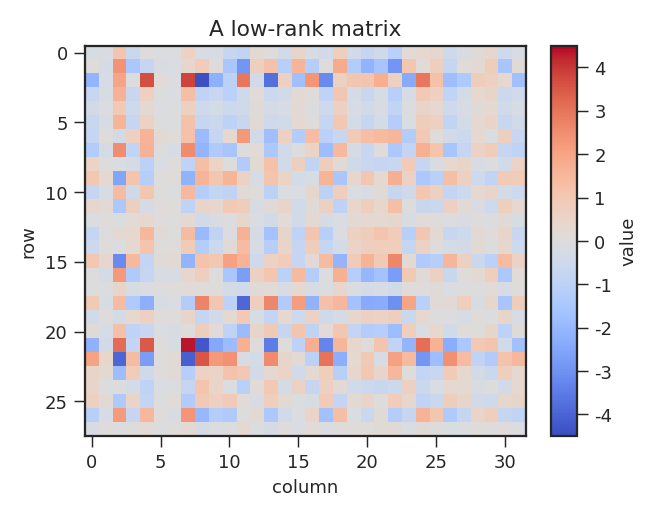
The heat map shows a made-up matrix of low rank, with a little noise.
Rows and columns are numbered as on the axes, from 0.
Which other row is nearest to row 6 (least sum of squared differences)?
13
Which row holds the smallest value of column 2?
22
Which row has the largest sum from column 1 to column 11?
2
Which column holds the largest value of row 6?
11
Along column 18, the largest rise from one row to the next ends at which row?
16
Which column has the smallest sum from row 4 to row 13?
8
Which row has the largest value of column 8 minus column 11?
18
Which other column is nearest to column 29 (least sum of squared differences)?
25
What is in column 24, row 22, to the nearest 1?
-3
